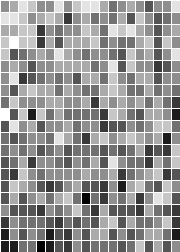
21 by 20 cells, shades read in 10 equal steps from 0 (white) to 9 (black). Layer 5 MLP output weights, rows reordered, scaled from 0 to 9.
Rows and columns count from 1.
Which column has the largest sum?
5
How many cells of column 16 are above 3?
12
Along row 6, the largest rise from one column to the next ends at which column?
14
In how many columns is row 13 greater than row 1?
18
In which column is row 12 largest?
19
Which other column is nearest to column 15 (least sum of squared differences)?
8
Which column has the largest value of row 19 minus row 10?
1
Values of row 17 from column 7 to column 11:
3 2 5 9 5
